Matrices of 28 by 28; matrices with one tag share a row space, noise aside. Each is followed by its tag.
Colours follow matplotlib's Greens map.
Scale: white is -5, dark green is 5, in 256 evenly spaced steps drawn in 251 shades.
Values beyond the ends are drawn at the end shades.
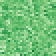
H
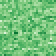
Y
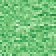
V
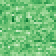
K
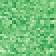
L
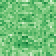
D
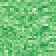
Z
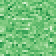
D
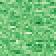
K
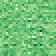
Z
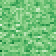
K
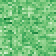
Y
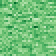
Y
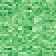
Y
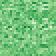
Z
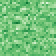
V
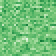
V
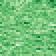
K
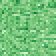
V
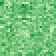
D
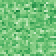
V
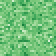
D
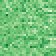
Z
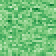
Y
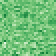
V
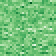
Z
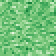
K
